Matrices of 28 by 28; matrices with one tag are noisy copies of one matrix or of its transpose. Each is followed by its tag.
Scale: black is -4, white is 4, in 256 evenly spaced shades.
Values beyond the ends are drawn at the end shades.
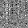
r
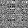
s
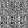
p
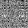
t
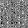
p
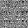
p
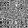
t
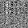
r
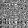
t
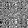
t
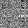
t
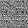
p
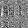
s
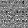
p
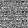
p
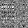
r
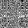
t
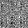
p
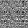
p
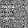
r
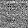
s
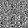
p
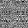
p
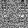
t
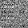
r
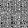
p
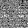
t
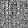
r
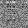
s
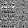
r
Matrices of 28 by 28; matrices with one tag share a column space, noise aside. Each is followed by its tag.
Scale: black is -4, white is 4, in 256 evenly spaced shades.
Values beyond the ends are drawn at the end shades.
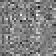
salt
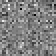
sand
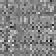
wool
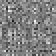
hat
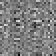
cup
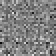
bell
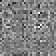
cup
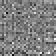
bell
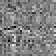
wool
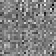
sand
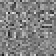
cup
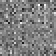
sand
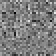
cup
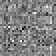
wool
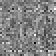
hat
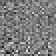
bell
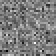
hat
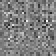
cup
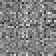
cup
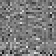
bell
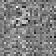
salt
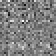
sand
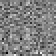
bell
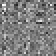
sand
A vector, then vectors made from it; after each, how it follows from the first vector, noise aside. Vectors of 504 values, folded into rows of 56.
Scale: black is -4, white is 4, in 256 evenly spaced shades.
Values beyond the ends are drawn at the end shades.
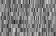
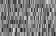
copied.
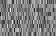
sign-scrambled.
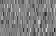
wrapped around, partly zeroed.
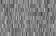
reversed, shrunk.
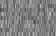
wrapped around, shrunk.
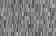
wrapped around, negated, shrunk.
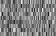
copied.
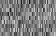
sign-scrambled.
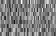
copied.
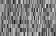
copied.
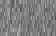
wrapped around, negated, shrunk.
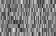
copied.
